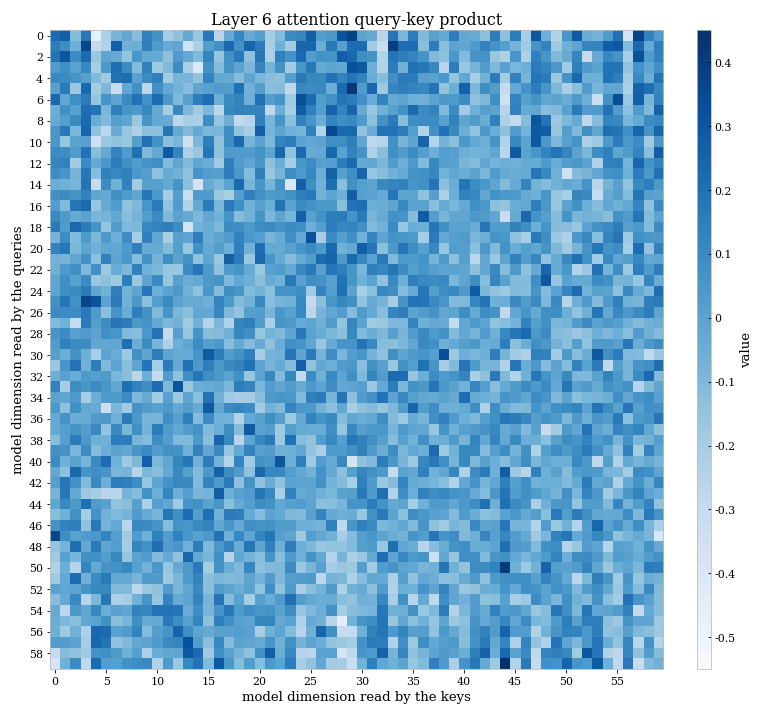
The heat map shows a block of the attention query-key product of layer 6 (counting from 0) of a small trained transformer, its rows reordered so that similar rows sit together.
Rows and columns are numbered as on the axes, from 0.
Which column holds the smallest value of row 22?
51
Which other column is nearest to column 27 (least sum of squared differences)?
54
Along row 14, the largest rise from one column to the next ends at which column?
24
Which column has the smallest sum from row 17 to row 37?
49
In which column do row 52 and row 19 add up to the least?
8
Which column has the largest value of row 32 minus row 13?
50
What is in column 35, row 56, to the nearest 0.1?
0
